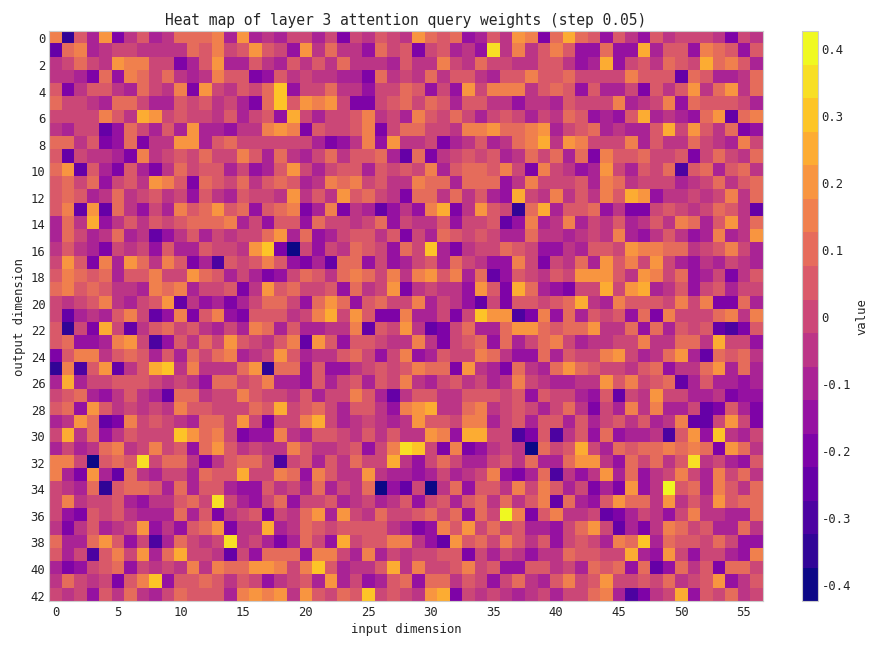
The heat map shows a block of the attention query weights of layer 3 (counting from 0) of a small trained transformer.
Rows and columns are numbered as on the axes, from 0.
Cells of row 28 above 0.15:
4
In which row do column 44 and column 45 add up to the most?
24
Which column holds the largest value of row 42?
25
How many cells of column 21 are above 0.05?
12
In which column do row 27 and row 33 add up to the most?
15
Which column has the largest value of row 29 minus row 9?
6
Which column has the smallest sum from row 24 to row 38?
38
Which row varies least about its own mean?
11
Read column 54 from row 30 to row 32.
-0.05 0.2 -0.1
